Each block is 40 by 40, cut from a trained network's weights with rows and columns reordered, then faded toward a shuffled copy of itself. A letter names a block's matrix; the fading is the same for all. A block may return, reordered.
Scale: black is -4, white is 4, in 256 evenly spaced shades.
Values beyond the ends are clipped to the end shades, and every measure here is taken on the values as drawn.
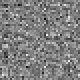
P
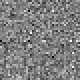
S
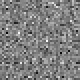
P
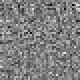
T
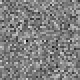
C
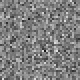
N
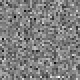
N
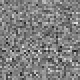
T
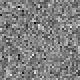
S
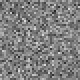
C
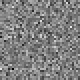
C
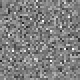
S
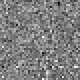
S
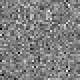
P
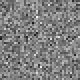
N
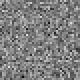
S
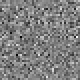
T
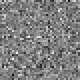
T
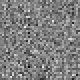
S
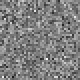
N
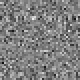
T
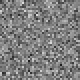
C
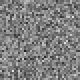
C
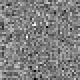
S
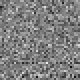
T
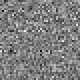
T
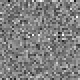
S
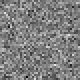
C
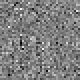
P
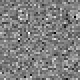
P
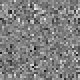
P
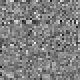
T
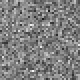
C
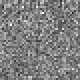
N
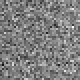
N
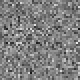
T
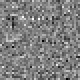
P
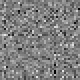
P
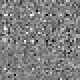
P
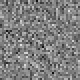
S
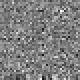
P
